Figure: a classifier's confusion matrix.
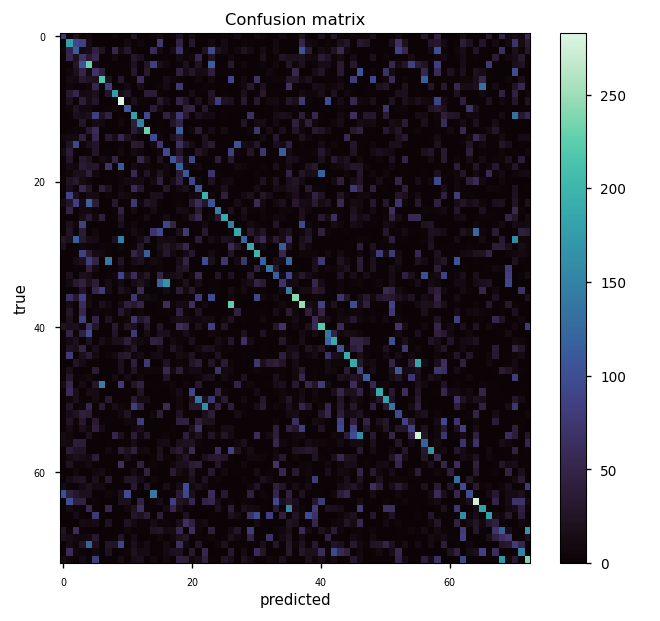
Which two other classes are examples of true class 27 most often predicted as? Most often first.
64, 15
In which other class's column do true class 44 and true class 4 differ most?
23
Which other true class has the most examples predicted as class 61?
31
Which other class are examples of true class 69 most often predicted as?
62
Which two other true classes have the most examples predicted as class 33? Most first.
64, 59
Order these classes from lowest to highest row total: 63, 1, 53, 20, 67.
67, 20, 53, 1, 63
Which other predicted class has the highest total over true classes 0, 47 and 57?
70
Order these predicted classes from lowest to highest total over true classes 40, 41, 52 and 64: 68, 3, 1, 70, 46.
68, 46, 70, 3, 1
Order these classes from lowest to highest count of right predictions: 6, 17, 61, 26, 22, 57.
17, 61, 26, 57, 22, 6
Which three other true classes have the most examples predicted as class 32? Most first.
66, 69, 45
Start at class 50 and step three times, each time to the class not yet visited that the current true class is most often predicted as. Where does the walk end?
55
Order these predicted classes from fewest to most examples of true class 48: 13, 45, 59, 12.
13, 59, 12, 45
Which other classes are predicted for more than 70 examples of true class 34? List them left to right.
15, 16, 69
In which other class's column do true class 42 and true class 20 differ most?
41
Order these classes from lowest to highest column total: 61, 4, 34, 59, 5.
34, 59, 61, 5, 4
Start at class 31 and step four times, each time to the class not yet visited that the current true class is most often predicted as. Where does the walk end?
6
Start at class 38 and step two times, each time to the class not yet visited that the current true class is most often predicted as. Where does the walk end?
22
